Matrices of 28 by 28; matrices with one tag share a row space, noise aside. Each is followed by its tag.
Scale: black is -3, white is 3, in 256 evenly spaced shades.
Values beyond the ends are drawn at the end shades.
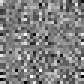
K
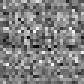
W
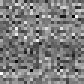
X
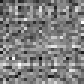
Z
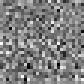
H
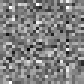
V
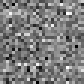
V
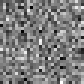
H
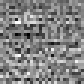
Z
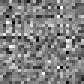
V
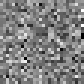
H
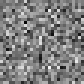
H
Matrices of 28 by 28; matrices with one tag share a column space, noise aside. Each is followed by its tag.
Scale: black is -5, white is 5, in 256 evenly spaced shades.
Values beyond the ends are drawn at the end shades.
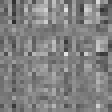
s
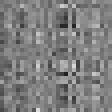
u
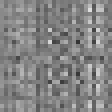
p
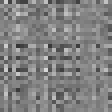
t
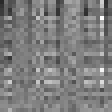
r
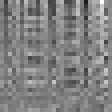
r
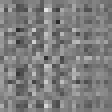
p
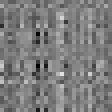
u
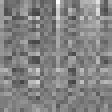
r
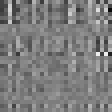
s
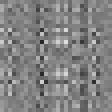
p
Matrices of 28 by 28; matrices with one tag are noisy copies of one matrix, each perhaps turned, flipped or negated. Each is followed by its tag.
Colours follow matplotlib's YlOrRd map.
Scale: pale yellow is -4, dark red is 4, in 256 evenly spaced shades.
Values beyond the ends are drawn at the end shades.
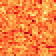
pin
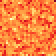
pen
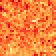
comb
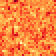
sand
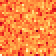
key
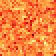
pin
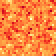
key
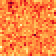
comb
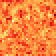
sand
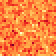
pin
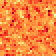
sand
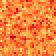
pen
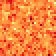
key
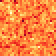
pin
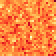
key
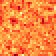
sand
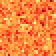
pin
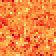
sand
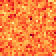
key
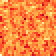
key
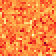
pin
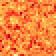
sand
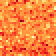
comb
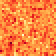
pin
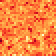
sand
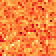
pin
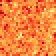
comb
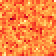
pen
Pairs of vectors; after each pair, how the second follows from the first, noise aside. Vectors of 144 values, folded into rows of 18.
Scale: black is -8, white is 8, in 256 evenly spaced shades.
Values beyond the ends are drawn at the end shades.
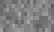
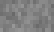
shrunk.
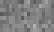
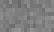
reversed, negated, shrunk.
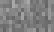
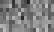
negated, scaled up.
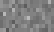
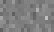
wrapped around, partly zeroed.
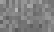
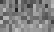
negated, scaled up.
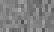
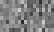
scaled up.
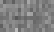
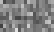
scaled up.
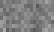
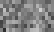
negated, scaled up.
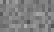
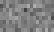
reversed.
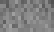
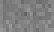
reversed, negated, shrunk.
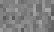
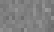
shrunk.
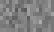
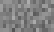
shuffled.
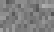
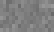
shrunk.
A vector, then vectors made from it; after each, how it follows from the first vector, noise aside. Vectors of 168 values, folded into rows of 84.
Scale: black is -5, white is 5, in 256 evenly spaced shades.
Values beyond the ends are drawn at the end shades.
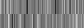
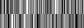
negated, scaled up.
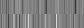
reversed, negated, partly zeroed.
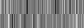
copied.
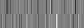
reversed, negated, partly zeroed.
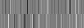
partly zeroed.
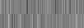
shrunk.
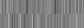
shrunk.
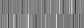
reversed, negated, partly zeroed.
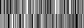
negated, scaled up.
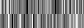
scaled up.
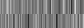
reversed.
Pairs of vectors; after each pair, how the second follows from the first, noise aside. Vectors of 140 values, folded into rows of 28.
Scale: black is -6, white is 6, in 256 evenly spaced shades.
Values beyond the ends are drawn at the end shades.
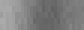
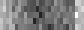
wrapped around, scaled up.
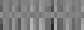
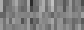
reversed.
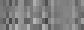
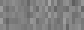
wrapped around, negated, shrunk.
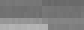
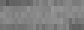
wrapped around, negated, shrunk.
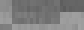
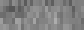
reversed, negated, partly zeroed.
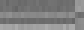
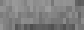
negated, partly zeroed.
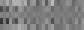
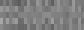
negated, shrunk.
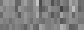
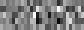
wrapped around, scaled up.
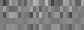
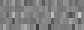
reversed, negated, partly zeroed.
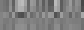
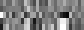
reversed, scaled up.
